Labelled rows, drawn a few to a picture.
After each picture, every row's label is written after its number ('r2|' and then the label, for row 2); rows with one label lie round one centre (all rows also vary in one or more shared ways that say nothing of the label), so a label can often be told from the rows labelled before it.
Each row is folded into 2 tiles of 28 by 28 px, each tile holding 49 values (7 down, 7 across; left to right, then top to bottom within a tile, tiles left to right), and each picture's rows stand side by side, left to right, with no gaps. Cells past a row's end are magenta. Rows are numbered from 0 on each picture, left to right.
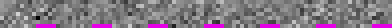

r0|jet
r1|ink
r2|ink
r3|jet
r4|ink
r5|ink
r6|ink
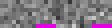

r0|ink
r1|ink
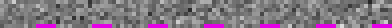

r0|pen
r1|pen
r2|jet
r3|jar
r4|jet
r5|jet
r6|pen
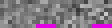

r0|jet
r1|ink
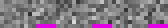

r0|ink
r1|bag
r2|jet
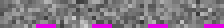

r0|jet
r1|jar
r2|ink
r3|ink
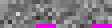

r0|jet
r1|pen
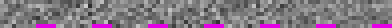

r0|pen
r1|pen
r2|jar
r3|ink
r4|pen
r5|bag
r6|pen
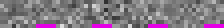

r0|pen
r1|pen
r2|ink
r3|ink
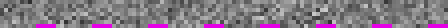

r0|bag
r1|jet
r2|jet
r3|jar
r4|bag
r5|ink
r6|pen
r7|pen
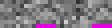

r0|ink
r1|jar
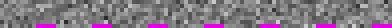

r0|pen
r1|jet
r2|bag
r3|bag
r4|bag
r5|pen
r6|ink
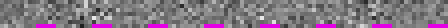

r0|ink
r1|pen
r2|bag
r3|pen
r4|bag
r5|bag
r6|jar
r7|bag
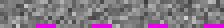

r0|ink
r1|jet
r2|pen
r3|jet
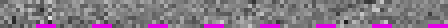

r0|pen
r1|jet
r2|pen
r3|bag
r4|ink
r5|pen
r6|jet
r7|jet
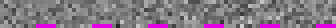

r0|jet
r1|jar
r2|jar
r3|jet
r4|ink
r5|ink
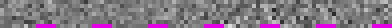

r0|ink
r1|ink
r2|pen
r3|jet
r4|pen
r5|pen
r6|pen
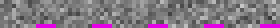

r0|jar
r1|bag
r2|jet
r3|ink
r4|jar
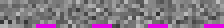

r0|jet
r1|ink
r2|bag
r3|jet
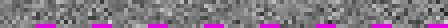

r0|jet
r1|jet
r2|jar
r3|pen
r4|jet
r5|pen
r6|bag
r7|bag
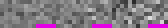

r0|bag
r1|bag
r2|bag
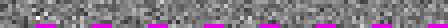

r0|bag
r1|ink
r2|jet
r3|jet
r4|jet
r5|bag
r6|bag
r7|bag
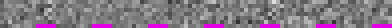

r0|jar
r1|bag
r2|ink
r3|ink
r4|jet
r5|jar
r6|jar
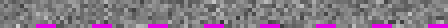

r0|ink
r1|pen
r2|jar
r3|ink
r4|ink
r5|bag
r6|ink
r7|jet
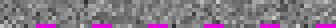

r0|jet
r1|ink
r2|ink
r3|jar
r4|pen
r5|ink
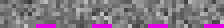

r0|ink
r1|pen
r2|ink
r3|ink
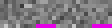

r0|ink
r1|ink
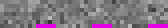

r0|pen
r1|ink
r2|ink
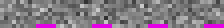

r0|ink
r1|ink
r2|jet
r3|jar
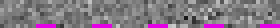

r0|ink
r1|bag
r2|pen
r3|ink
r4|bag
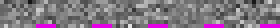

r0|ink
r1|ink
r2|ink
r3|bag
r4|jar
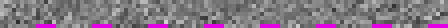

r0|jet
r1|jar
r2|bag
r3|pen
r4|jet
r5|ink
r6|pen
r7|ink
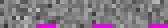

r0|jet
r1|jet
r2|jet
